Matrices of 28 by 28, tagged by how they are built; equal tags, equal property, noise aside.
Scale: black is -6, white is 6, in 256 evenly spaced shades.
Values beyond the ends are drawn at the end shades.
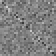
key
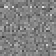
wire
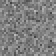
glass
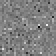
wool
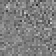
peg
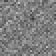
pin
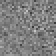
peg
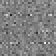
wire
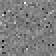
wool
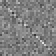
key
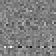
wire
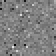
wool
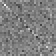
key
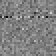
wire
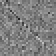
key
